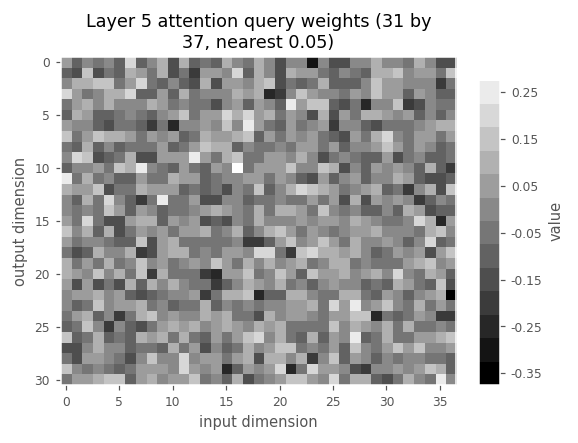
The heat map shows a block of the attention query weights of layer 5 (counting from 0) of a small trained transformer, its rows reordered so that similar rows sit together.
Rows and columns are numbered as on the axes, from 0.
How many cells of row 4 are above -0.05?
22
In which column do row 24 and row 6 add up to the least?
29
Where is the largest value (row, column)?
10, 16
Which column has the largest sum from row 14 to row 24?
27
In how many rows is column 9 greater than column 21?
11
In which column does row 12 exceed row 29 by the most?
21
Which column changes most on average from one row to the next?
7
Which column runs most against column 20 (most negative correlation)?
6
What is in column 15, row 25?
0.1
